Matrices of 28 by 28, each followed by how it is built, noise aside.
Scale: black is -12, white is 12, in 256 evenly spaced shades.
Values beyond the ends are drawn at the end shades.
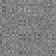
low rank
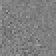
lower triangular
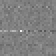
uneven rows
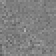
lower triangular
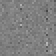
uneven columns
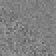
lower triangular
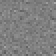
low rank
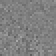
lower triangular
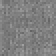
blocks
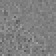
lower triangular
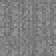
blocks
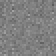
uneven columns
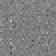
uneven columns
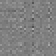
low rank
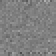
uneven rows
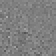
lower triangular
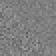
lower triangular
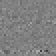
uneven rows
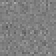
low rank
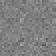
low rank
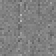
uneven columns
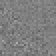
lower triangular
